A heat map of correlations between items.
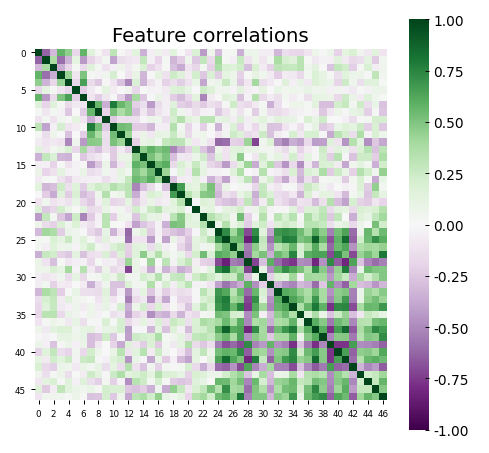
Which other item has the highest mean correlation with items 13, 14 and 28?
15
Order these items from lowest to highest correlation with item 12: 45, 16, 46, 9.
46, 45, 9, 16
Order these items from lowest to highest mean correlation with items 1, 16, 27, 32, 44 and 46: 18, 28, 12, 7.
28, 12, 7, 18
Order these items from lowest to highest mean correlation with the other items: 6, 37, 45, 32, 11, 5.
6, 5, 11, 32, 45, 37
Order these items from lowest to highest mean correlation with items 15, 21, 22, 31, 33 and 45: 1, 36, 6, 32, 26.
6, 1, 26, 32, 36
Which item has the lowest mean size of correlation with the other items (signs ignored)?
5
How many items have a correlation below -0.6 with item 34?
3
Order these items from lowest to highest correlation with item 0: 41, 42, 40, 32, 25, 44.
32, 40, 44, 25, 41, 42
